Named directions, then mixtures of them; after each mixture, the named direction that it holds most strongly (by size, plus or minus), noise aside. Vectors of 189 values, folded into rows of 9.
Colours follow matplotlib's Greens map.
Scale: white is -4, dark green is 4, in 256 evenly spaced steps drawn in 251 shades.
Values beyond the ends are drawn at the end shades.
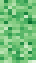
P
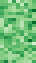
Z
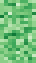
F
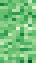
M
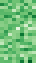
M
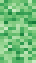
P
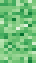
M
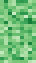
P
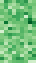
P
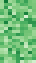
P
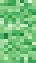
F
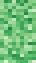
P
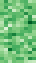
P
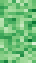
Z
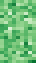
P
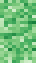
Z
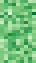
F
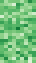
F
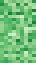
F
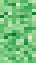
F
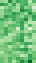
M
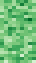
P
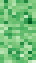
P
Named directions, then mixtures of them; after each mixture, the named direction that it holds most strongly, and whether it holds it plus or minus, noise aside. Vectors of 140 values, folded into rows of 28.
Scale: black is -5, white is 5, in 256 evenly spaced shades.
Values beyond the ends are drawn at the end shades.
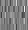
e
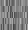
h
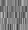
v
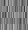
h, minus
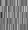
v, minus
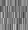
v, plus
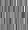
e, plus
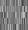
v, minus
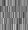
v, plus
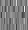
e, plus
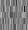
e, minus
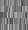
h, minus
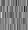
e, minus
